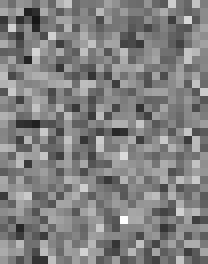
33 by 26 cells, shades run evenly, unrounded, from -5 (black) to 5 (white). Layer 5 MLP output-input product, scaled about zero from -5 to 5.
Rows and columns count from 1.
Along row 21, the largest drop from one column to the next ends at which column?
4
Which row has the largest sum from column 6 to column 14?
11
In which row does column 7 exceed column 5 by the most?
33
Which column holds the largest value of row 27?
23
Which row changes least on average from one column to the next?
22
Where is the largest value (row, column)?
28, 16
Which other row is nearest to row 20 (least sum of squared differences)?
9
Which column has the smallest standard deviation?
10
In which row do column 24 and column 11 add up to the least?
18
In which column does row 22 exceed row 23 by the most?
14
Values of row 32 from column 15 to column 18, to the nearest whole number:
-2 0 2 0
